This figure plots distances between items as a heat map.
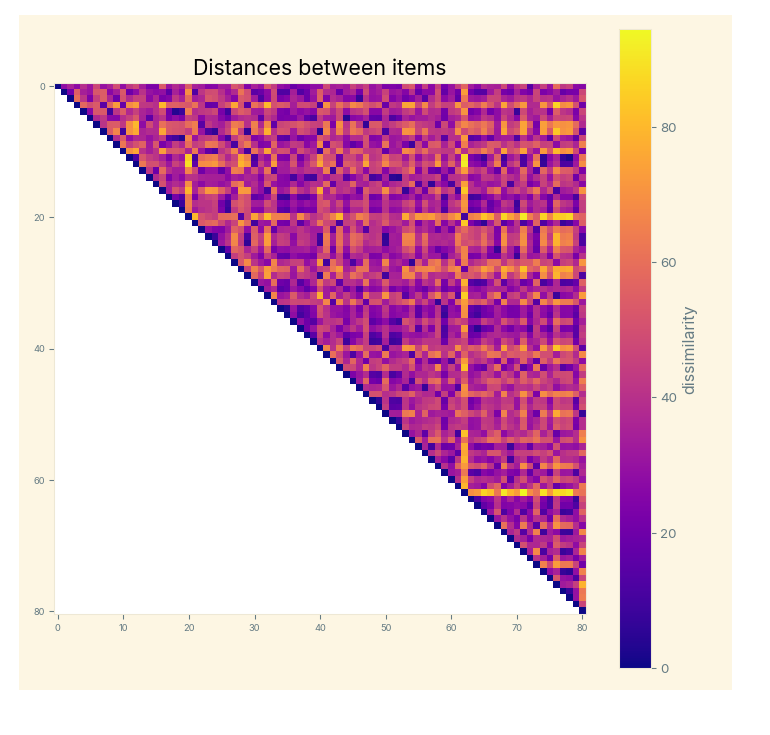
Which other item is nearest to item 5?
44
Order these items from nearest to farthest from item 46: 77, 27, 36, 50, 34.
34, 27, 77, 36, 50
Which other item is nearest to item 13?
42
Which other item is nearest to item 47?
6
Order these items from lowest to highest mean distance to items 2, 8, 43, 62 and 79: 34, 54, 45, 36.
34, 36, 45, 54
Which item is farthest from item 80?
76
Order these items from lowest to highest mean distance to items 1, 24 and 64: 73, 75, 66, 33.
75, 66, 73, 33
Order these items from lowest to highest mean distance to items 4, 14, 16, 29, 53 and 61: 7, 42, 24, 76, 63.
63, 76, 42, 24, 7
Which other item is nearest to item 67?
25
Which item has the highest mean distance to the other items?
62
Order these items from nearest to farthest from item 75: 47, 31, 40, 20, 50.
31, 50, 40, 47, 20
